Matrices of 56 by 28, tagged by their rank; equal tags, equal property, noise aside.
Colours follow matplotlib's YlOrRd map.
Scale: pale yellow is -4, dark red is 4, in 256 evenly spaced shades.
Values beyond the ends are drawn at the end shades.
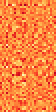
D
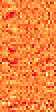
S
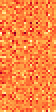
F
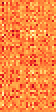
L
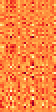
L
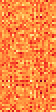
D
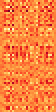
L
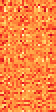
D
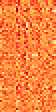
D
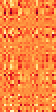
L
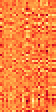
L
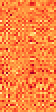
L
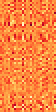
L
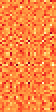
F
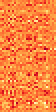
F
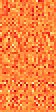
F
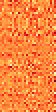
F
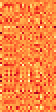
F
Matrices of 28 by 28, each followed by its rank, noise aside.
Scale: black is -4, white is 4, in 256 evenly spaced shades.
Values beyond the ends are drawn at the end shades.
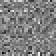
five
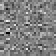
three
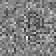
six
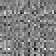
four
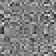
six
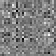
three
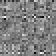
four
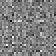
four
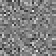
six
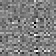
four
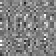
four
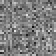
six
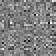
four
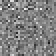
six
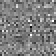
five
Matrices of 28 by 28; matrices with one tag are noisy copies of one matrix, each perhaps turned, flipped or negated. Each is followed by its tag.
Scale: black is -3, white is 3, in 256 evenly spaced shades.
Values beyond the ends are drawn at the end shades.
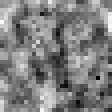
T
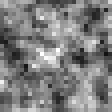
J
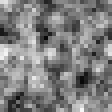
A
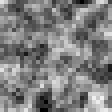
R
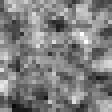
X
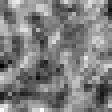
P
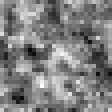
J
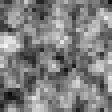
R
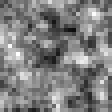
J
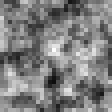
J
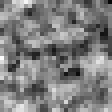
T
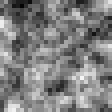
X
